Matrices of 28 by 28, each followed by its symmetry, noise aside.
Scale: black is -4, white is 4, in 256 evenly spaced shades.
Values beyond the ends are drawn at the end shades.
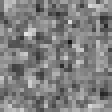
mirrored top to bottom.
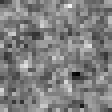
same after a half turn.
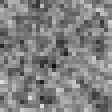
symmetric.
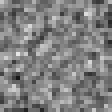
symmetric.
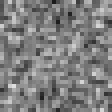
same after a half turn.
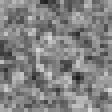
symmetric.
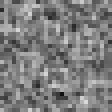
same after a half turn.
